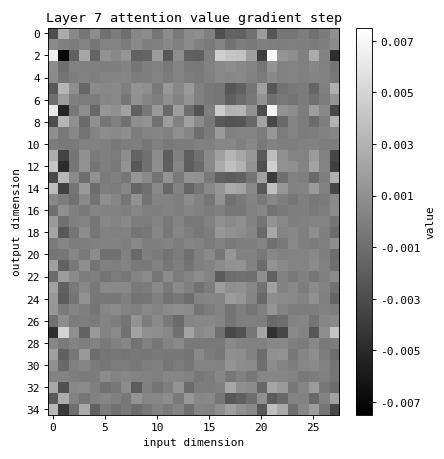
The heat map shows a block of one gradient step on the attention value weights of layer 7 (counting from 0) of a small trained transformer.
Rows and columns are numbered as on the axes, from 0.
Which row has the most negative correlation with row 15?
20
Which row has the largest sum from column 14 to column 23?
2
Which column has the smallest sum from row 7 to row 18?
1
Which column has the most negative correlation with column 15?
11
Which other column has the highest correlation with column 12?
7
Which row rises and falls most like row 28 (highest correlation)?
32
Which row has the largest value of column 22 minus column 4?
34
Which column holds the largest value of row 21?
0
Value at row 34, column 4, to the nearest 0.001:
-0.002
